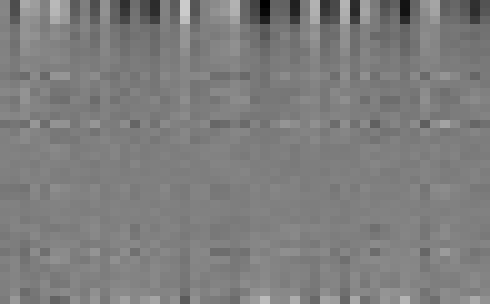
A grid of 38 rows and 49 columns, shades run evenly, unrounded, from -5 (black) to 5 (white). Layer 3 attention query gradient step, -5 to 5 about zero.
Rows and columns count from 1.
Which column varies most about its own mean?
27
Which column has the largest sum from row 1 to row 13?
19
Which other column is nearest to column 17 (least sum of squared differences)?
21
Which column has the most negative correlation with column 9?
5
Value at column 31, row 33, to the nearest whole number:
0
